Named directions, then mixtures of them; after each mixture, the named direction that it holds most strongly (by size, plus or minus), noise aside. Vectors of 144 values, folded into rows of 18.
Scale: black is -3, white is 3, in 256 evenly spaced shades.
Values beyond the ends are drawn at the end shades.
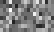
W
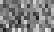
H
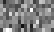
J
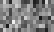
W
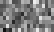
H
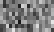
H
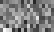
H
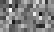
W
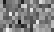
J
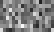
J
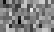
J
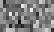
J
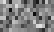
W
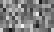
J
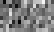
W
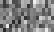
H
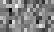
W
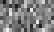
J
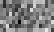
H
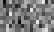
J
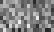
H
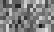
W
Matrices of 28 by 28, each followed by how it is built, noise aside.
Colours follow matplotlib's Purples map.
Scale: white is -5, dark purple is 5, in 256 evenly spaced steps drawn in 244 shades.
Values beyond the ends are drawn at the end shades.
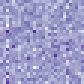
uneven columns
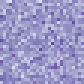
repeating columns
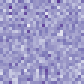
low rank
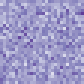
repeating columns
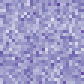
repeating columns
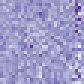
uneven columns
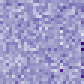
uneven columns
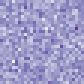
noise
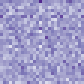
repeating columns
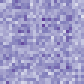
blocks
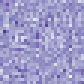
low rank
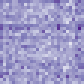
blocks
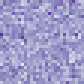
low rank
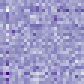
low rank
